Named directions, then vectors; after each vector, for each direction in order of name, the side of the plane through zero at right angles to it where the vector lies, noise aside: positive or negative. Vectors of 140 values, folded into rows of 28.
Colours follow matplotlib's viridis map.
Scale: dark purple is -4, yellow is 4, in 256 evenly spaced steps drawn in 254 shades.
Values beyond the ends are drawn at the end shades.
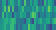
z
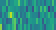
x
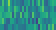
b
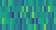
positive, negative, positive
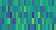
negative, negative, negative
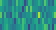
negative, negative, negative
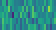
positive, negative, positive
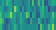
positive, positive, negative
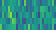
positive, positive, positive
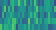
negative, positive, positive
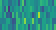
negative, negative, negative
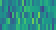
negative, negative, negative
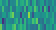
negative, positive, negative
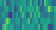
negative, negative, positive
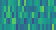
positive, positive, positive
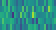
positive, negative, positive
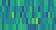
negative, positive, negative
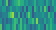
negative, positive, negative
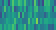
negative, positive, positive
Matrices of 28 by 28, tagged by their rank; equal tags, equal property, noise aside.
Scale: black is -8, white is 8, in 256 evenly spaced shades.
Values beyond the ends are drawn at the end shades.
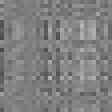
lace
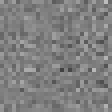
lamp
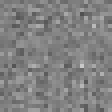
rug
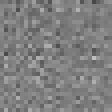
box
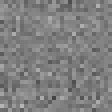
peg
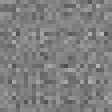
box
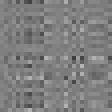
lace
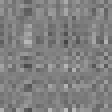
lace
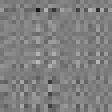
lace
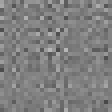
lamp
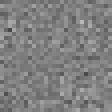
peg
